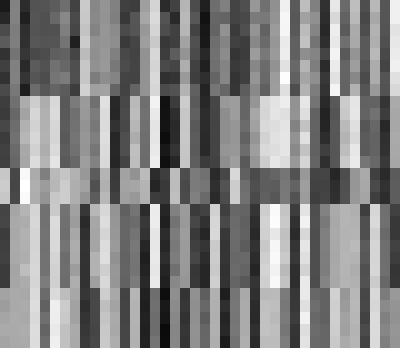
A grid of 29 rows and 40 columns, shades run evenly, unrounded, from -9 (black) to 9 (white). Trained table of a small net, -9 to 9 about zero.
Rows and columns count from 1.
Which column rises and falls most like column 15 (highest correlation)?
9
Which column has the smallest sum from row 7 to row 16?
17
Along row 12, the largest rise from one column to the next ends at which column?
19
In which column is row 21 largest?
28
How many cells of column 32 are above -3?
19
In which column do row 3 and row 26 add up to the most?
34
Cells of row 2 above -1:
19
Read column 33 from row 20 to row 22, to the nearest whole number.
0 0 0
